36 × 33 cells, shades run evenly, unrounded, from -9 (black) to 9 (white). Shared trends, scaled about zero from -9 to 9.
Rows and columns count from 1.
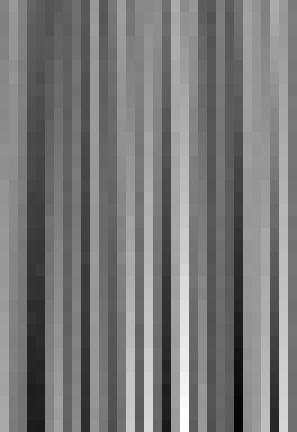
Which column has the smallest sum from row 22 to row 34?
27
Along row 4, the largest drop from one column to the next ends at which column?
12
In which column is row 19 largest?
21
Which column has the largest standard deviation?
31
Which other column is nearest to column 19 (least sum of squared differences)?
4
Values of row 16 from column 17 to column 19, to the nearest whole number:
3 0 -4
